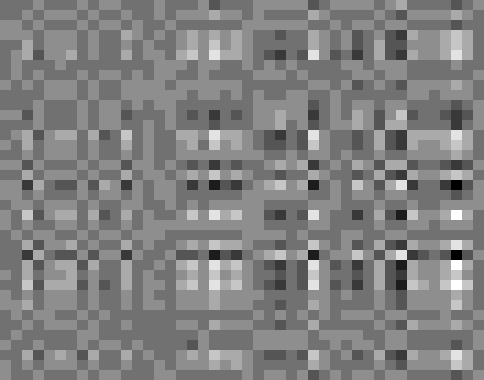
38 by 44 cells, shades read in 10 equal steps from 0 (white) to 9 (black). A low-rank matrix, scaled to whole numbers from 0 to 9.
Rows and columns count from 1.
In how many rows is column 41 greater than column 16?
11
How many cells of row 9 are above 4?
18
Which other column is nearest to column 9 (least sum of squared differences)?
6
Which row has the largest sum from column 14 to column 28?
26
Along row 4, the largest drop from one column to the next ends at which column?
38
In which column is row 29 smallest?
42
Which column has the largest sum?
37
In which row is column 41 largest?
19
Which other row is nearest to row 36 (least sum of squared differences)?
25
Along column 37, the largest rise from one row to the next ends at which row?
27
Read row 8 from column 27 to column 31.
5 4 5 5 5
